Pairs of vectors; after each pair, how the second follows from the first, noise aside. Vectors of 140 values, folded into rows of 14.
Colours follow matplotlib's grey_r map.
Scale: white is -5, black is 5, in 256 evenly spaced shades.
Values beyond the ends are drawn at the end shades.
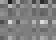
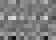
reversed.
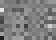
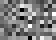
wrapped around, negated, scaled up.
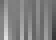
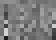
sign-scrambled.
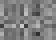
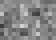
sign-scrambled.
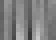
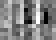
wrapped around, negated, scaled up.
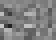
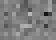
reversed, partly zeroed.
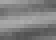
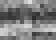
wrapped around, negated, scaled up.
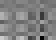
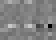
wrapped around, partly zeroed.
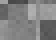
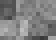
reversed.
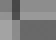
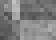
negated.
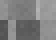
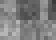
reversed.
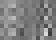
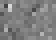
reversed, partly zeroed.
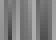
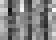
wrapped around, negated, scaled up.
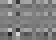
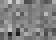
sign-scrambled.
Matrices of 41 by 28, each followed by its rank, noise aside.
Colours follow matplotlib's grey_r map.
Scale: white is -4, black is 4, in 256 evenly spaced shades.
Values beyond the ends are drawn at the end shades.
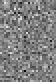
eight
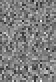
eight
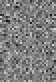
seven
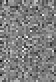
six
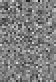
eight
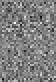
six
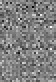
seven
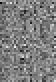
six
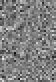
five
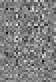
five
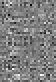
six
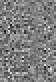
five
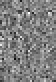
eight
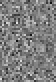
eight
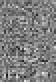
seven
